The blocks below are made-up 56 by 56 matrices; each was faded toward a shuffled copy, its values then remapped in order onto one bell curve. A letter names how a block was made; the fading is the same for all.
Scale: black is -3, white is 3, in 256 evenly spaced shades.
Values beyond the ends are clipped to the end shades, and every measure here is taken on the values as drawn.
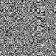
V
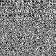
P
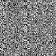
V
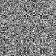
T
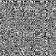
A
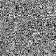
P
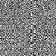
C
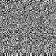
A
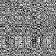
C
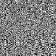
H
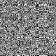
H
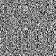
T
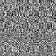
C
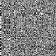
V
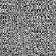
V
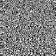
H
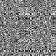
A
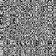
C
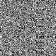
P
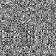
H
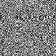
T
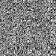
T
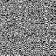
T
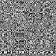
A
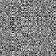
C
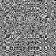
C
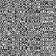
C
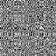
C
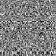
A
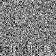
P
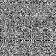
P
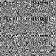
A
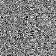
P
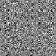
V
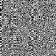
V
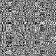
C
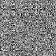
H
